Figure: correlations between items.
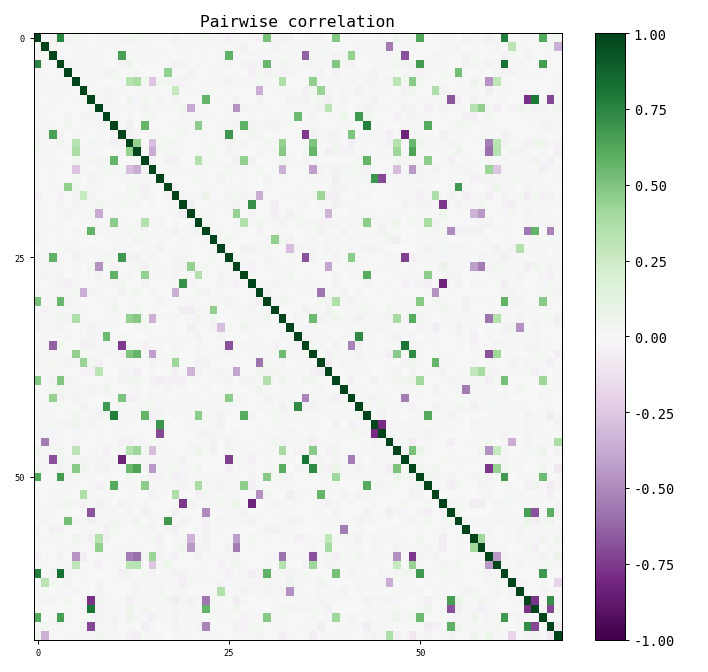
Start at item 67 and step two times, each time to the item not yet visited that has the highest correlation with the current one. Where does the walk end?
54
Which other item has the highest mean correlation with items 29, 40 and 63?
24
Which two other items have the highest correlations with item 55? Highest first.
17, 4
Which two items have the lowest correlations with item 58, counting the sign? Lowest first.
26, 20
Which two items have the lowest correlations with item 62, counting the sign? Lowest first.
46, 68
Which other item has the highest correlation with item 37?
52
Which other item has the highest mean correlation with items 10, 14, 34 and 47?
43
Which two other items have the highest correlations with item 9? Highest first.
42, 34
